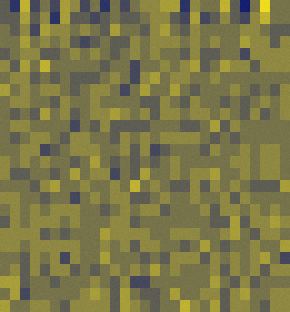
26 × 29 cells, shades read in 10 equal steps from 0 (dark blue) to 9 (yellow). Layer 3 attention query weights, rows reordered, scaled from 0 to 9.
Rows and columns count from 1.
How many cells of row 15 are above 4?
12
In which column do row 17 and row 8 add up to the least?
8
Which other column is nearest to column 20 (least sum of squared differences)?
17
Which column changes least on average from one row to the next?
9
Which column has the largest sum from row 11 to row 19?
28
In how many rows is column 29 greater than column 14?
15
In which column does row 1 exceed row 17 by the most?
27
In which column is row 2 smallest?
6
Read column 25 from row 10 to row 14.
3 4 4 5 5
